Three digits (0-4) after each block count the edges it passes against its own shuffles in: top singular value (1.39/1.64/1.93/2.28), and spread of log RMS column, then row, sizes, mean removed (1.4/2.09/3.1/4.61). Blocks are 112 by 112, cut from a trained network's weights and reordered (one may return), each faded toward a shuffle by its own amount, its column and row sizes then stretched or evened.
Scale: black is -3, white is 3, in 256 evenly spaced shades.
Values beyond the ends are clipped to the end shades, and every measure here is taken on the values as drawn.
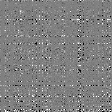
1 3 3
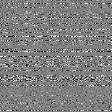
3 1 4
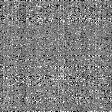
2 0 3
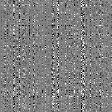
3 4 2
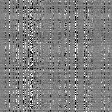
4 4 0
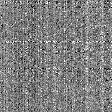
3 1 2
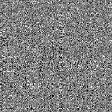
3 2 2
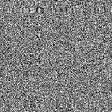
3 1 0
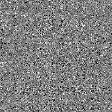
0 2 2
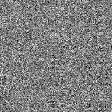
2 1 0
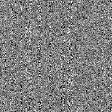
2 3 0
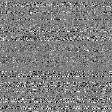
1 1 4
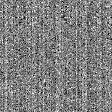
3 0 1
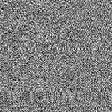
3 0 0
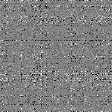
1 2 3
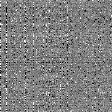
2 3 0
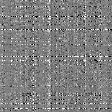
3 2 3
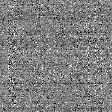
1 2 0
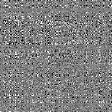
3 3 3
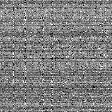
4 2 0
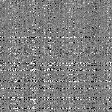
2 2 3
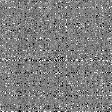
1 2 3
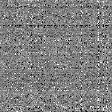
1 2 2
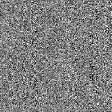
2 2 1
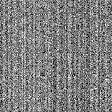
4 0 1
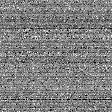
4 0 2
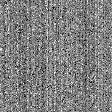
3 1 0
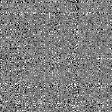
0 3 3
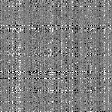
4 3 3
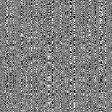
4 4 1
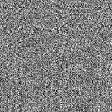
4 1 1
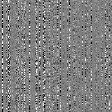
4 4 1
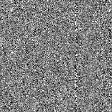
1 2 0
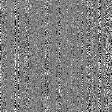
1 4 0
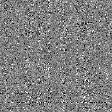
1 2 1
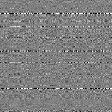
4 0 3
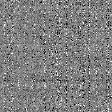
0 3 0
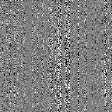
3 4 1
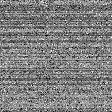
4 0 0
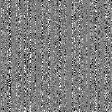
0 4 0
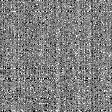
3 0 2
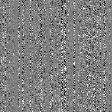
0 4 0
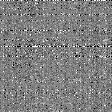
2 1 3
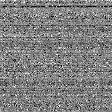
3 1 2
